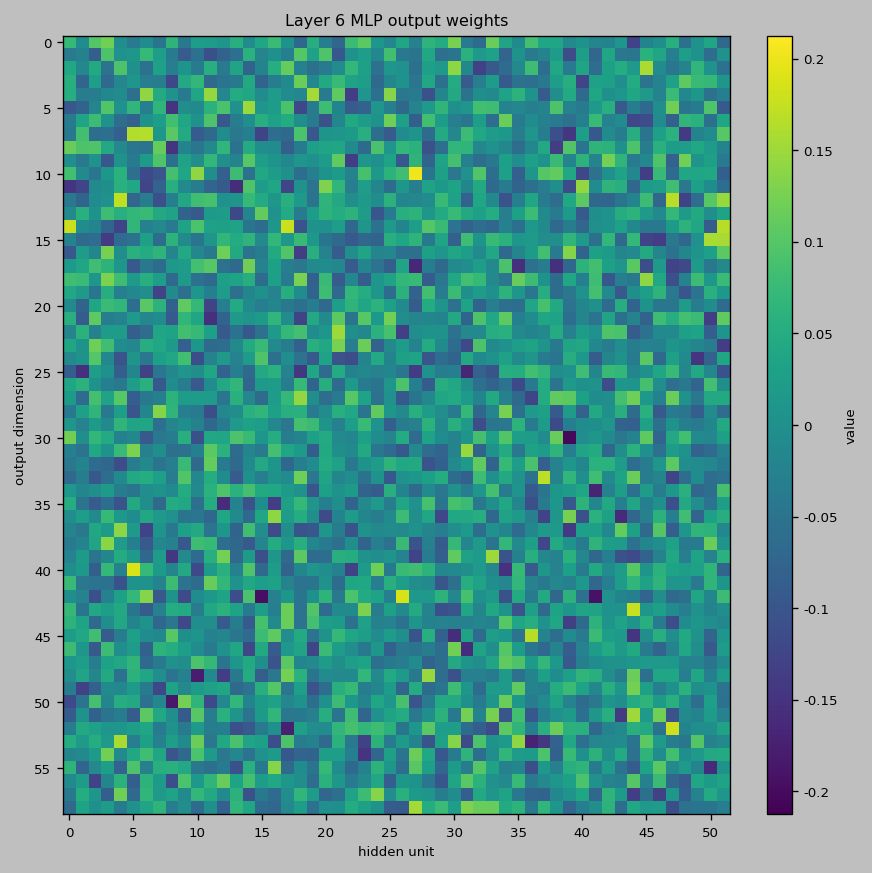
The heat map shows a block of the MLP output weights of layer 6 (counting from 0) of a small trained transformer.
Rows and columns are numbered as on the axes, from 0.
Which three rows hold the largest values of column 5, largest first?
40, 7, 31
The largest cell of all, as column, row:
27, 10
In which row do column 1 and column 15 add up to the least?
42
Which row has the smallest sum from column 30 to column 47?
14
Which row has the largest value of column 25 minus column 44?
6
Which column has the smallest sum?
19
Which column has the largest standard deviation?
44
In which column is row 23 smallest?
51
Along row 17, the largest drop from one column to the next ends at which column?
35
